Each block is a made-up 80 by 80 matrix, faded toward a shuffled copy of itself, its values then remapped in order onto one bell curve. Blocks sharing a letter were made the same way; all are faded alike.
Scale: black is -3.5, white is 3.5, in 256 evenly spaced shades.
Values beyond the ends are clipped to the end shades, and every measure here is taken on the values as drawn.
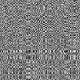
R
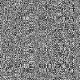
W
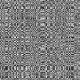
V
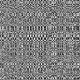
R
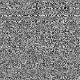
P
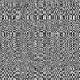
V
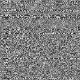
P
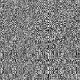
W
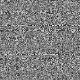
P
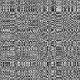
R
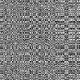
V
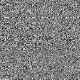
P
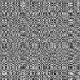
R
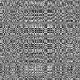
R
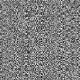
W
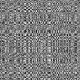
V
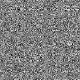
P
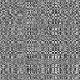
R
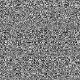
P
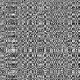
V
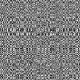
V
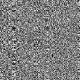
W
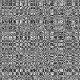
V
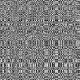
R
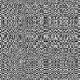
R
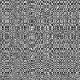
V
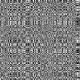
V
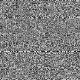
P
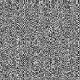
W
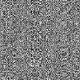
W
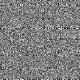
P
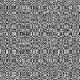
V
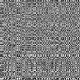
R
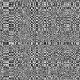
V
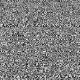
P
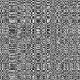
R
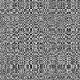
R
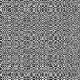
R
